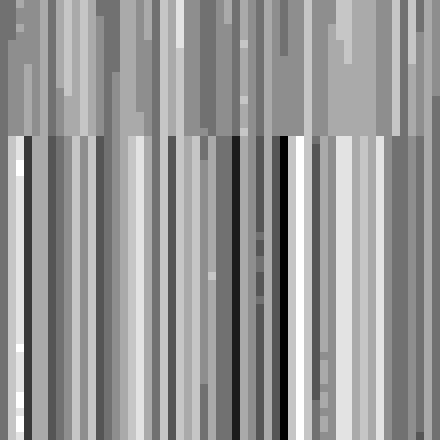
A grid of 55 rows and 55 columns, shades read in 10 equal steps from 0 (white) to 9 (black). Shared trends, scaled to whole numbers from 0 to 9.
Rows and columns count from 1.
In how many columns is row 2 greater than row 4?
3
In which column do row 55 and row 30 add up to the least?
38
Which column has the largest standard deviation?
36
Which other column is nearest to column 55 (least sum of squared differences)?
28
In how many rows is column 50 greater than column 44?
38
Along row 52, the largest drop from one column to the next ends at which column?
37
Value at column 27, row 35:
2
